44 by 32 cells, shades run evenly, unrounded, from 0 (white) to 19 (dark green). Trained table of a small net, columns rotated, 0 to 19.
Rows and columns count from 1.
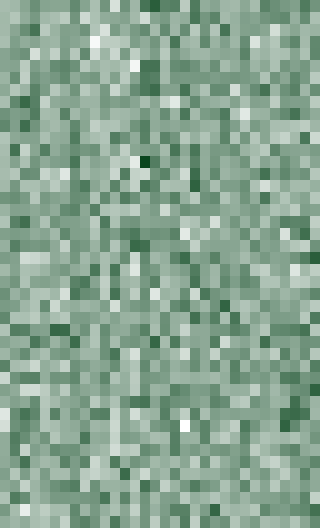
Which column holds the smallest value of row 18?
17
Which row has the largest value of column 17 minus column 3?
43
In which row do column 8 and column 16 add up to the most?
29
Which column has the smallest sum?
14
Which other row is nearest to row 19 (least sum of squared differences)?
42
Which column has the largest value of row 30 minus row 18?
12
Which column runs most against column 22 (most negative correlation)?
3
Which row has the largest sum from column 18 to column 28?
22
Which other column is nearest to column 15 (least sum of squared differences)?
8
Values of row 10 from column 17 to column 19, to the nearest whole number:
12 8 14
